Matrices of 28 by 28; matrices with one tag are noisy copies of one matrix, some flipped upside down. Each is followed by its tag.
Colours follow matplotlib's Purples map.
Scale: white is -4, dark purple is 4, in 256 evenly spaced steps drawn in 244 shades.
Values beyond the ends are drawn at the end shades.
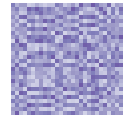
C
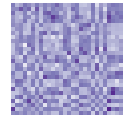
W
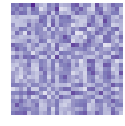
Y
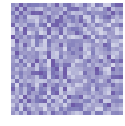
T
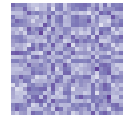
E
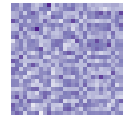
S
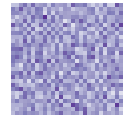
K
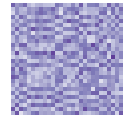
C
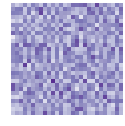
K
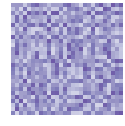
T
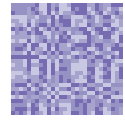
Y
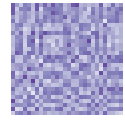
W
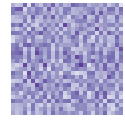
K
